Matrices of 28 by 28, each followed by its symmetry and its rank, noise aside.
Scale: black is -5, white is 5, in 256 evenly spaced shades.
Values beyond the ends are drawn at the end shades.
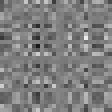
no symmetry, rank two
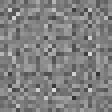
symmetric, rank four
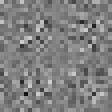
symmetric, rank four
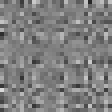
antisymmetric, rank two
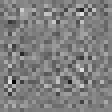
antisymmetric, rank four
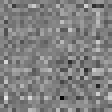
no symmetry, rank four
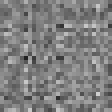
no symmetry, rank four
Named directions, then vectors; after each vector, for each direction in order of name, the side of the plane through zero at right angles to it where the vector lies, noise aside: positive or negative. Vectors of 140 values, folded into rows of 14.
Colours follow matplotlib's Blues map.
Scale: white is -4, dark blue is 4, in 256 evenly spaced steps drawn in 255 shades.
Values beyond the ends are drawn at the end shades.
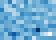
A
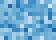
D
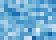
negative, negative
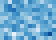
negative, positive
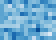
positive, negative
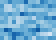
positive, negative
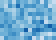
positive, positive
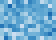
negative, positive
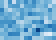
positive, positive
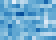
positive, positive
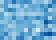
negative, negative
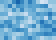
negative, positive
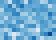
negative, positive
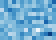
negative, negative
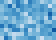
negative, positive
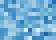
negative, negative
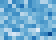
negative, positive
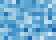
positive, positive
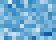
negative, positive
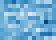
negative, negative
